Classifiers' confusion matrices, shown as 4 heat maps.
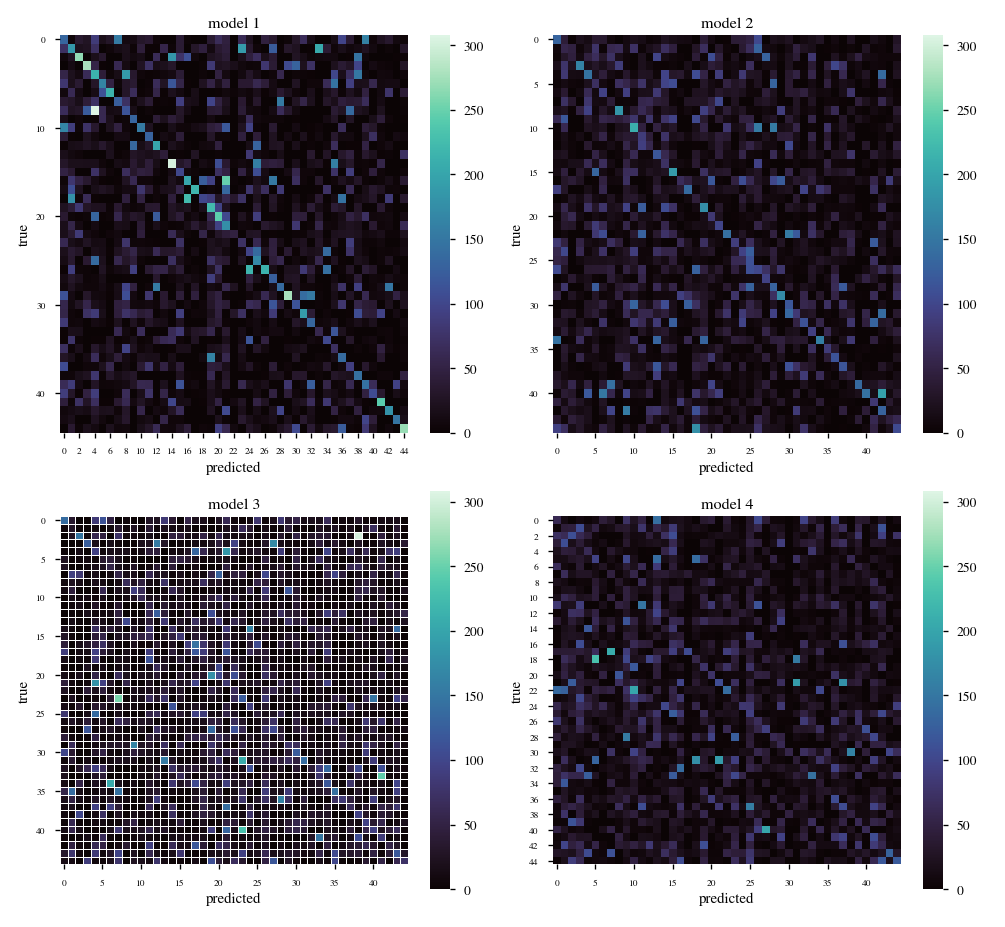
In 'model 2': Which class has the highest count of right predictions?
10
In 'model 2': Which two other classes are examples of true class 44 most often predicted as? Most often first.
18, 0
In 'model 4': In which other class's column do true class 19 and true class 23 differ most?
3
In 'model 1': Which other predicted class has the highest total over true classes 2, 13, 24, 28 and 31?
38
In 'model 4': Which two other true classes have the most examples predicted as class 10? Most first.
22, 19
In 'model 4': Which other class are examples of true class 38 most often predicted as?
1
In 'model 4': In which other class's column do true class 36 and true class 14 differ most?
4
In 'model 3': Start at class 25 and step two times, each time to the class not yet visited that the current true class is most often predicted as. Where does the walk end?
21
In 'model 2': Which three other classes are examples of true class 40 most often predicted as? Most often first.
42, 6, 4
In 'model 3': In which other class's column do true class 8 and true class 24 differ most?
14
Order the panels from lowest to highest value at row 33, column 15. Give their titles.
model 2, model 3, model 1, model 4
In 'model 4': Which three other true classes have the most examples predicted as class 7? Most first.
17, 43, 30
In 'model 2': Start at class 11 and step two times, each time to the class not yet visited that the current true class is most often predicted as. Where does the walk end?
26
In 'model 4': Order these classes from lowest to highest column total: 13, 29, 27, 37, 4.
27, 4, 29, 37, 13
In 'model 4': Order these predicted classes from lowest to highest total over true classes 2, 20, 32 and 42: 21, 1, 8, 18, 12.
21, 18, 12, 8, 1
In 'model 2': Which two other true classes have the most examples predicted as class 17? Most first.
30, 29
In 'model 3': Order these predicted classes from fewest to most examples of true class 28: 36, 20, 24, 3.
3, 24, 36, 20
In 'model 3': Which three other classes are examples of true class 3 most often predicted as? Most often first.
27, 12, 22
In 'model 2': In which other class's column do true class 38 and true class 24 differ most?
25
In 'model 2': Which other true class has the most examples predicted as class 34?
17
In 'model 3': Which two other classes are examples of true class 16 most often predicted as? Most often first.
17, 25
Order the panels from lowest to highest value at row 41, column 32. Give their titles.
model 2, model 3, model 4, model 1
